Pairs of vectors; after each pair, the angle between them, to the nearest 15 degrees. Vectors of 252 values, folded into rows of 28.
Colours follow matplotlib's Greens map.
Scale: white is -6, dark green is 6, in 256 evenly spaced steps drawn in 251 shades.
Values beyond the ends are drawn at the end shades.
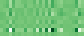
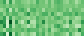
105 degrees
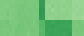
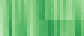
60 degrees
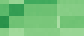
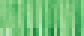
90 degrees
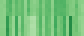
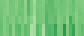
60 degrees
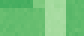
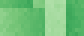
30 degrees
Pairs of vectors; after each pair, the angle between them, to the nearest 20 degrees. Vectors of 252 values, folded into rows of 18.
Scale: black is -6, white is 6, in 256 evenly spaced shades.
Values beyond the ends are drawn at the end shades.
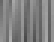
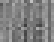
40 degrees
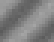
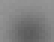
100 degrees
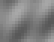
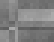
100 degrees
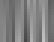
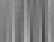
160 degrees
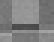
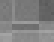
60 degrees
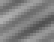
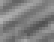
20 degrees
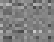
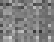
160 degrees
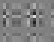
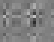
20 degrees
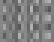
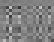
80 degrees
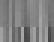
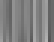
80 degrees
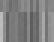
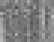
40 degrees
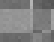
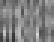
80 degrees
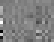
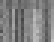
80 degrees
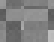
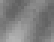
100 degrees
